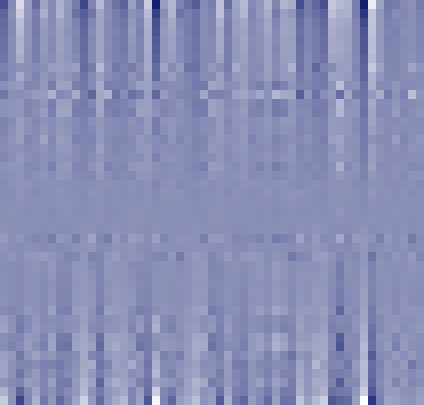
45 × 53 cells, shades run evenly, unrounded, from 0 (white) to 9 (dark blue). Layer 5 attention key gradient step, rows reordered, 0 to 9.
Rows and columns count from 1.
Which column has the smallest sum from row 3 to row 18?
47
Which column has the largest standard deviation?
46
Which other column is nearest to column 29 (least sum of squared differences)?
24
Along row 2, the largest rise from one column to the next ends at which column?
20
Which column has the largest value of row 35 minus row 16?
43
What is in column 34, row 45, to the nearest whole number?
6
